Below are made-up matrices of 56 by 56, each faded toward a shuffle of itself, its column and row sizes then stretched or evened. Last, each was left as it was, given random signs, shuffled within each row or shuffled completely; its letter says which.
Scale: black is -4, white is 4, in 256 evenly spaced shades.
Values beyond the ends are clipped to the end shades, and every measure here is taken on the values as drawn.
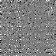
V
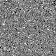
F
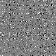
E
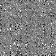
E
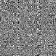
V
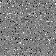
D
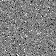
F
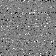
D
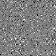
V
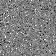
F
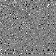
V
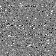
D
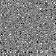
V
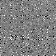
E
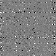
V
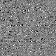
D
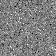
F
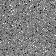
F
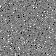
F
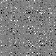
V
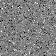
F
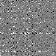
V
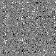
E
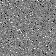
F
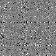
E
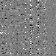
E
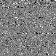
D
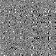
V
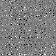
E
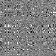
V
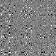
V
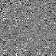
V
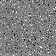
F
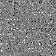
E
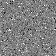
F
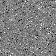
F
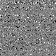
D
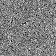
F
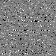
D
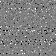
D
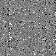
E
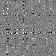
E
